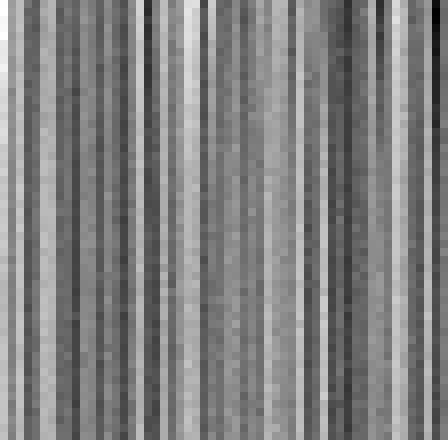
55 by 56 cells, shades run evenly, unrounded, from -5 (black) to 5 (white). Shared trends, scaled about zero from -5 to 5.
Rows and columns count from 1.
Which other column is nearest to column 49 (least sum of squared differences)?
17
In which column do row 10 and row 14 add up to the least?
55
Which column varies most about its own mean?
48
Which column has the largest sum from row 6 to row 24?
1
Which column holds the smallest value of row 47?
44
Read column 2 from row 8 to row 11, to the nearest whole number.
1 1 1 1
